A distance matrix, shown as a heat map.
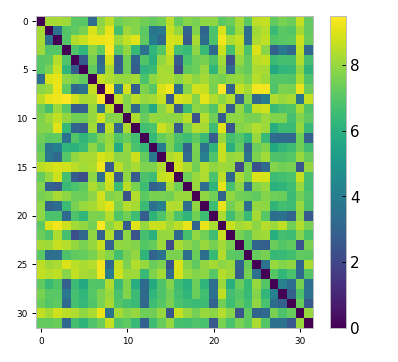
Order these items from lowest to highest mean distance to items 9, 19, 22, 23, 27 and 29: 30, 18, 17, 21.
17, 30, 18, 21
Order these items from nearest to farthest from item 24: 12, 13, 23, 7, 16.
13, 12, 23, 16, 7
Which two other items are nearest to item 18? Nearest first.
10, 21
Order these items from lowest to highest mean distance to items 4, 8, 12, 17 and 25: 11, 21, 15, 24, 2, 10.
15, 24, 11, 2, 10, 21
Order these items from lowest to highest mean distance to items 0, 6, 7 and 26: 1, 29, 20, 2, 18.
29, 20, 18, 1, 2
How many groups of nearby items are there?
6
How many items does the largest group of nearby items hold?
7
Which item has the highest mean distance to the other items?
21
